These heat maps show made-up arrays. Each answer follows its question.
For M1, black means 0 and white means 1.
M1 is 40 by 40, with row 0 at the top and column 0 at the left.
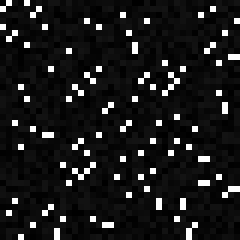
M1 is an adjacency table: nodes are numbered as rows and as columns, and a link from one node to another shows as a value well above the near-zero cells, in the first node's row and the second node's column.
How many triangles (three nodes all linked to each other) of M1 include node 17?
1
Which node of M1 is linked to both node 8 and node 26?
node 34
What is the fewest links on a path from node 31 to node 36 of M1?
7
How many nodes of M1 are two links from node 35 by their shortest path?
4
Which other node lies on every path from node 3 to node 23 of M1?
node 25
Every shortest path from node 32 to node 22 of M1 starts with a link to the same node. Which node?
node 21
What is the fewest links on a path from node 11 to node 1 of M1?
4
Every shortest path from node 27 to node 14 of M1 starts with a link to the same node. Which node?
node 15
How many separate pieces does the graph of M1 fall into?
2
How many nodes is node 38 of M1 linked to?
2
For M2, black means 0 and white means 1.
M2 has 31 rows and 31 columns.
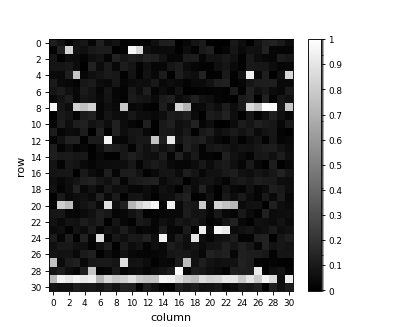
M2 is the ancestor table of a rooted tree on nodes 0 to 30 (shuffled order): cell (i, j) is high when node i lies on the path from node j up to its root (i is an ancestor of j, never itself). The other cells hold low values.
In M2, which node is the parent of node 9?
27
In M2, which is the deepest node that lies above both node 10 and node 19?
20
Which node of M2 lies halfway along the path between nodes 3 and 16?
8
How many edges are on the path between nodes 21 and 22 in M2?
2
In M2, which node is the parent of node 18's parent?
29
